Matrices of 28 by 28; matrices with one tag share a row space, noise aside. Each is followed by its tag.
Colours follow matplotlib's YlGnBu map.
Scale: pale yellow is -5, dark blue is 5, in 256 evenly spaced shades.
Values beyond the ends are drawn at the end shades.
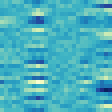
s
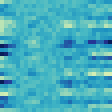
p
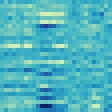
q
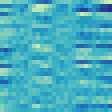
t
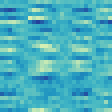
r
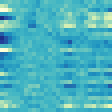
p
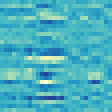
q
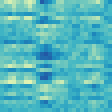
q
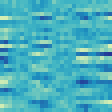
t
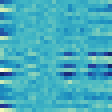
p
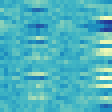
s
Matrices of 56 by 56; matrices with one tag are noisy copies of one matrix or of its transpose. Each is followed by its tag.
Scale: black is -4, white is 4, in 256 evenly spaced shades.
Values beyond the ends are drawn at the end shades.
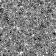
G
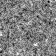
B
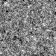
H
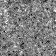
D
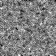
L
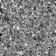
G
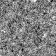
B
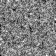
L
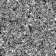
L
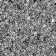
G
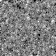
G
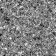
G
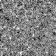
G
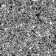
H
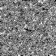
L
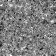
D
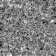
D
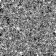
G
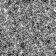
D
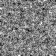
L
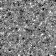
L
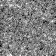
D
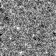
G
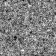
H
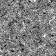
B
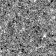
B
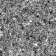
B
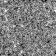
D
